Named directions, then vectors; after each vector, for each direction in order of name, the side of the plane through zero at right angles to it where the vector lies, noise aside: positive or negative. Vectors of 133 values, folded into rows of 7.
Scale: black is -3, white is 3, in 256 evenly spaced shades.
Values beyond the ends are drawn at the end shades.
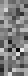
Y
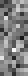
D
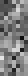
positive, negative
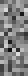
positive, positive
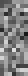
positive, positive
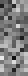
positive, negative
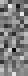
negative, negative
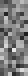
positive, positive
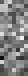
negative, positive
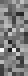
positive, positive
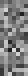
positive, positive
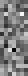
negative, negative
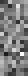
positive, negative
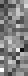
positive, negative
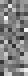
positive, positive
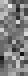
negative, positive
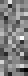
negative, negative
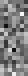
negative, negative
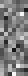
negative, negative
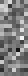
negative, positive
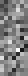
positive, negative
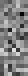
positive, positive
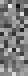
negative, negative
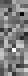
positive, positive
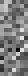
negative, positive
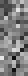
positive, negative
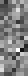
positive, negative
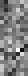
positive, negative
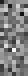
positive, positive
